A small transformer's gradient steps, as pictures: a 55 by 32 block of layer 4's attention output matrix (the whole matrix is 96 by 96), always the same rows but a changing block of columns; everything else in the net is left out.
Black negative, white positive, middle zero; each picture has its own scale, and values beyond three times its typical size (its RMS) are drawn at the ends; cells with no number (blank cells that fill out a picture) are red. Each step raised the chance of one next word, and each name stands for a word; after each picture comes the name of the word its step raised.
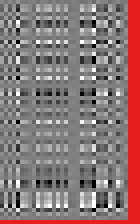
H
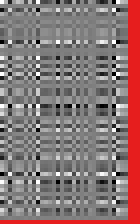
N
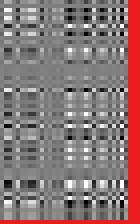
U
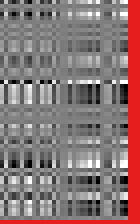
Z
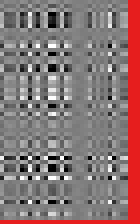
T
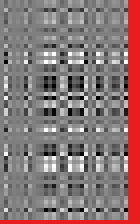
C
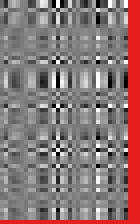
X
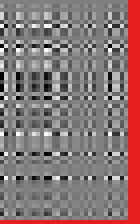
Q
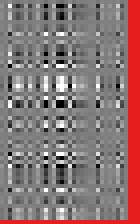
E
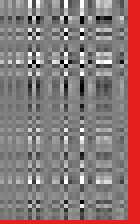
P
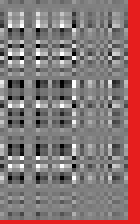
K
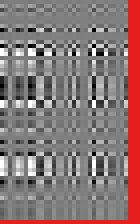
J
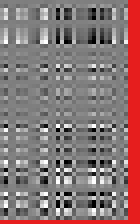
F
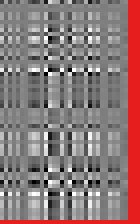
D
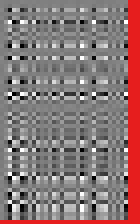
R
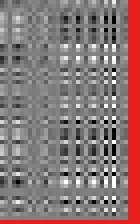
R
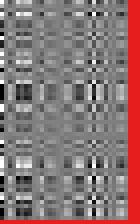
Z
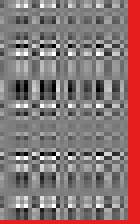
H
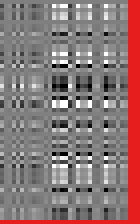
E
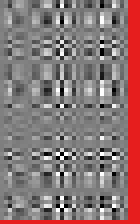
H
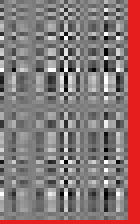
D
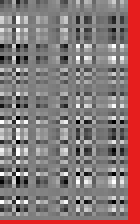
R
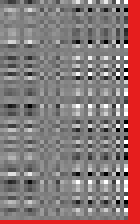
N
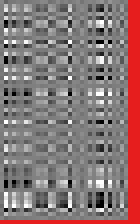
H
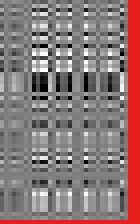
D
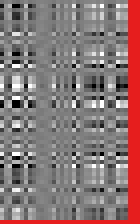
E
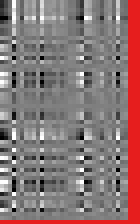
X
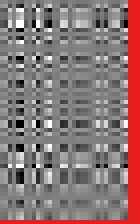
K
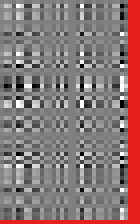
E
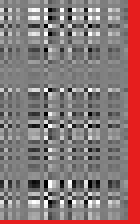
U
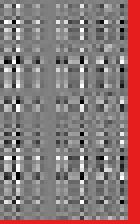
T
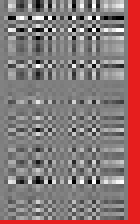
P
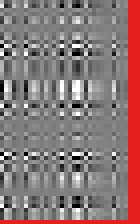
H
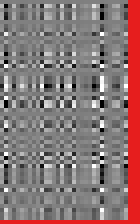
E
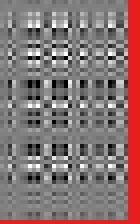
K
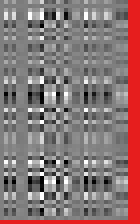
Z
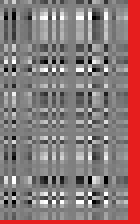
T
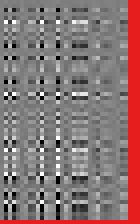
R
